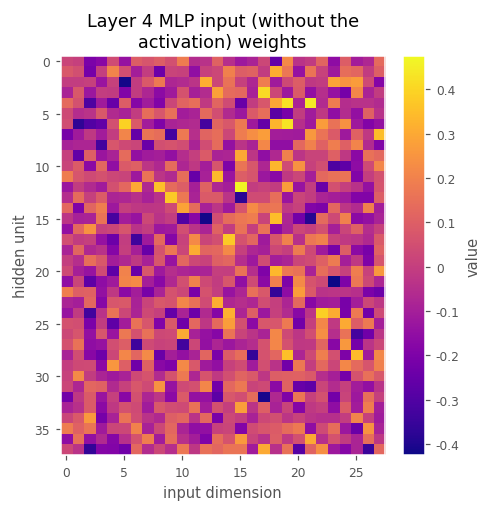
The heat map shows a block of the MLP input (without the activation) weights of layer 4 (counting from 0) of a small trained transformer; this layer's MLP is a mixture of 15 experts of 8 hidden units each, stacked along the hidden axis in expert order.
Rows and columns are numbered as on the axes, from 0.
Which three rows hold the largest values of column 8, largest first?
12, 31, 2
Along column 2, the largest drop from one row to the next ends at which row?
24
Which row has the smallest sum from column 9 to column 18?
32
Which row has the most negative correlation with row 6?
5
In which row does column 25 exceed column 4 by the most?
20
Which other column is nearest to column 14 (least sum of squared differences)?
22
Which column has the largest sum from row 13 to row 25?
14
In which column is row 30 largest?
1
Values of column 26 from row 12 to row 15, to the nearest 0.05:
-0.15 -0.2 0.2 -0.15
